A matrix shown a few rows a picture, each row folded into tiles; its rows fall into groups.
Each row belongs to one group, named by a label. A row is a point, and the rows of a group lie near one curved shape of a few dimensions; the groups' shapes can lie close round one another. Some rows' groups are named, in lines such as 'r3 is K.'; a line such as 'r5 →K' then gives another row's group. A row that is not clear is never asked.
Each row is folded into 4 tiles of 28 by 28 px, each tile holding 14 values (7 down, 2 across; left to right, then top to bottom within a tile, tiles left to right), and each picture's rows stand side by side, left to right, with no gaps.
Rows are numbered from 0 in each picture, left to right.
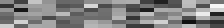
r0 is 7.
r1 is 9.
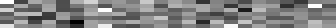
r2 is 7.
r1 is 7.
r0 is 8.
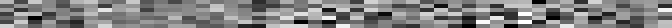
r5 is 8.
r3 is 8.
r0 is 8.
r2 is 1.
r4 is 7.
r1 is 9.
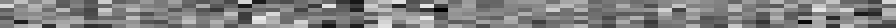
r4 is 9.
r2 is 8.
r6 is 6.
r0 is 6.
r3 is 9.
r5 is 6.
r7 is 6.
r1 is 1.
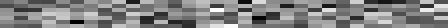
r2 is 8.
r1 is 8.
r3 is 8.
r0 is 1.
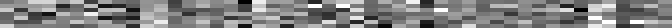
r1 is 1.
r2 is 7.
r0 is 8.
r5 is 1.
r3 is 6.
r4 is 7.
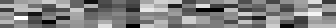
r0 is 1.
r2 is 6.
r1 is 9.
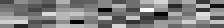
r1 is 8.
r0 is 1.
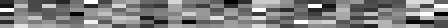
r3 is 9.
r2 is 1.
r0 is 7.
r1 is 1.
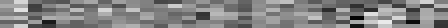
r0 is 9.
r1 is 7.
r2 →9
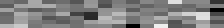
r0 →7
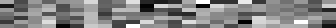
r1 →7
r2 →8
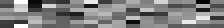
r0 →7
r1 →8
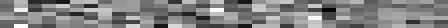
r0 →7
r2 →9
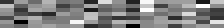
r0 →8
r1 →7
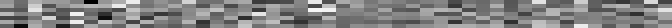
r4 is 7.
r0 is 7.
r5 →7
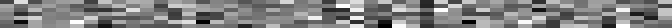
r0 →8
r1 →7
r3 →6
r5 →6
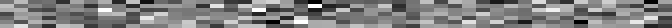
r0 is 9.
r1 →8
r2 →1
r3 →7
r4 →8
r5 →8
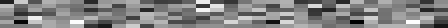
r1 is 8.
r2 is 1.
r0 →8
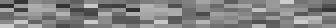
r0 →7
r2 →9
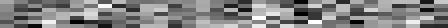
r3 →8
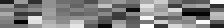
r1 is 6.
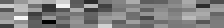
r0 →1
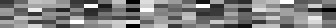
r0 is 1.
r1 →7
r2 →9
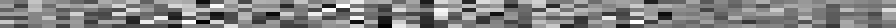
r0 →7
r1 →7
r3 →6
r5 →7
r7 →6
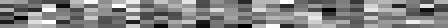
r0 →1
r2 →9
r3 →9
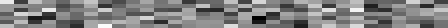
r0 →8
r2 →8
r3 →9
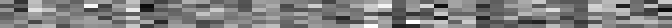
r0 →7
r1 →9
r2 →7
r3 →1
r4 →6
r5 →9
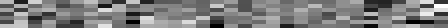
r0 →8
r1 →8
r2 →7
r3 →9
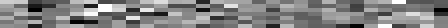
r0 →9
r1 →8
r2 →6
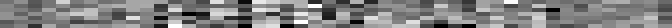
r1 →6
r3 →8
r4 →9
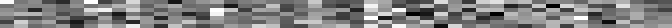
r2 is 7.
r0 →8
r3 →6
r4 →8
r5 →1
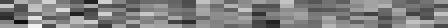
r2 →1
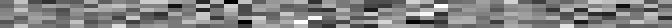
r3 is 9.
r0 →7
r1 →8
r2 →8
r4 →1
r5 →8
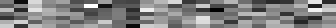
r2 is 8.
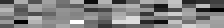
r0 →8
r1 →1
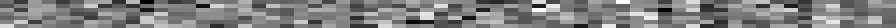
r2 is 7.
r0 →7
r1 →8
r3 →9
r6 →9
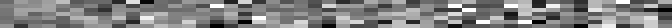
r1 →8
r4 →7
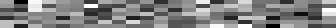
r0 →7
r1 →6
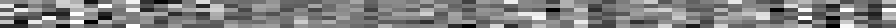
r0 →7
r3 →9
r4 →9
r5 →6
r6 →9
